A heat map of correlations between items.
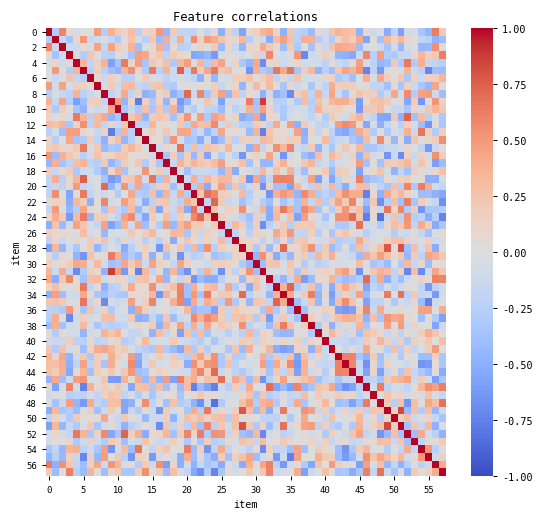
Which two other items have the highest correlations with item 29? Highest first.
9, 31
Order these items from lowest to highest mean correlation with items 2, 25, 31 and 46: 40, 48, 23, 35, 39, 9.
35, 23, 40, 39, 48, 9
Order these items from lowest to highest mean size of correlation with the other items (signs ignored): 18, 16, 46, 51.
18, 16, 51, 46
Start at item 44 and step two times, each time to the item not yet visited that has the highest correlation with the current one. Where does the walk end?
22
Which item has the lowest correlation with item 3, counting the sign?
37
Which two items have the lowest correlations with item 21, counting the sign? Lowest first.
46, 32
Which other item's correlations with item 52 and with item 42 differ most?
31
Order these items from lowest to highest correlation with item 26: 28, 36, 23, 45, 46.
46, 36, 45, 28, 23
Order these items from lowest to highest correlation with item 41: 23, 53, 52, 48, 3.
23, 53, 3, 48, 52
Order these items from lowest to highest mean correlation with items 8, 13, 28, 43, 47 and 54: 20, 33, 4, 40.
33, 40, 4, 20
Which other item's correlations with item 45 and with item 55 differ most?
5
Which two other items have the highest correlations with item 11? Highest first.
52, 4
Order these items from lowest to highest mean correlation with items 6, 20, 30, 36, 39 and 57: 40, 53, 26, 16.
26, 53, 40, 16
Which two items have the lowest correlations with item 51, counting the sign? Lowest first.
16, 0
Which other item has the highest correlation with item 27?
45
